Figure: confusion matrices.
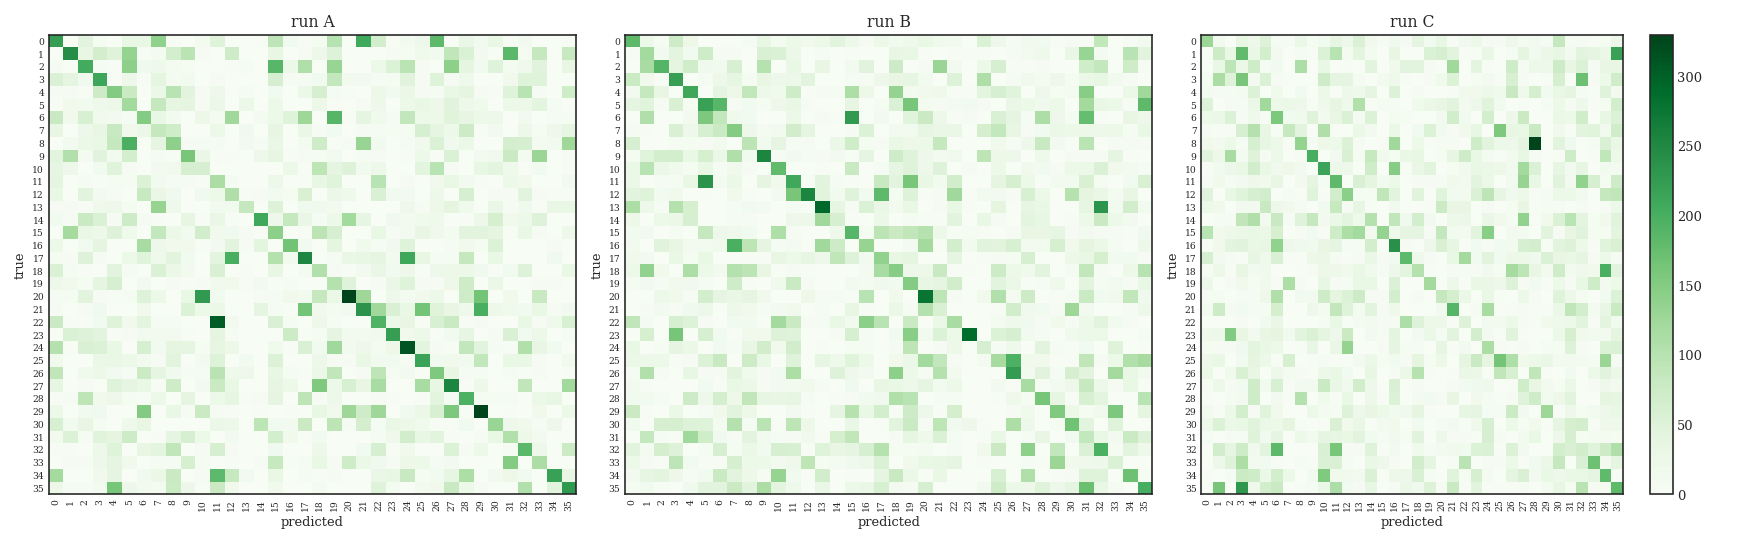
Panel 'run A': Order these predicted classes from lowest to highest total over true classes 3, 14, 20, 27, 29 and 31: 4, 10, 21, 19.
4, 19, 21, 10
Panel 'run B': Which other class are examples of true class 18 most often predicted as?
1
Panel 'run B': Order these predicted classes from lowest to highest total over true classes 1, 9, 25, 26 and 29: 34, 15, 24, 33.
24, 15, 34, 33
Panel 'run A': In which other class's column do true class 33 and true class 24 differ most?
31
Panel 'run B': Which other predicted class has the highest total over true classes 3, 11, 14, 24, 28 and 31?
19
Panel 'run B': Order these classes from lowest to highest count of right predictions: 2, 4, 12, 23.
2, 4, 12, 23
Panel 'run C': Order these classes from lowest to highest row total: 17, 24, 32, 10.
24, 17, 10, 32
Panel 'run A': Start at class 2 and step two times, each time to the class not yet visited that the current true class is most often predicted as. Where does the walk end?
1
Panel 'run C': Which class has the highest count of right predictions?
16
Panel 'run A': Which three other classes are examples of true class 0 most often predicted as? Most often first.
21, 26, 7
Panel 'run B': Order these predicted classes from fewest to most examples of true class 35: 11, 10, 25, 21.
21, 11, 10, 25
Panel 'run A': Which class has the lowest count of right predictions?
10
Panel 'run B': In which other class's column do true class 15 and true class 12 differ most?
11
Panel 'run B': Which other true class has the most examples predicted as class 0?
13
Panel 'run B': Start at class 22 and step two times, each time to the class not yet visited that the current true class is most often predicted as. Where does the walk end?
7
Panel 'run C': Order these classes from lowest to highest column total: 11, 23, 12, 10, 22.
22, 23, 12, 10, 11
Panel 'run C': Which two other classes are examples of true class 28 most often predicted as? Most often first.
8, 4
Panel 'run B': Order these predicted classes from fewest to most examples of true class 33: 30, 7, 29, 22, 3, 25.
25, 30, 22, 7, 3, 29
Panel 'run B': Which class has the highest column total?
31
